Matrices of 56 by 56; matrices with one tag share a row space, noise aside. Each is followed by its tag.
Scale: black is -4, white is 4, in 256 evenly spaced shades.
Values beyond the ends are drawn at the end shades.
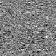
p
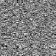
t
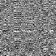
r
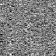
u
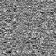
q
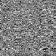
r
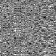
r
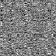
u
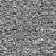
q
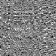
r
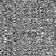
q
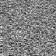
u
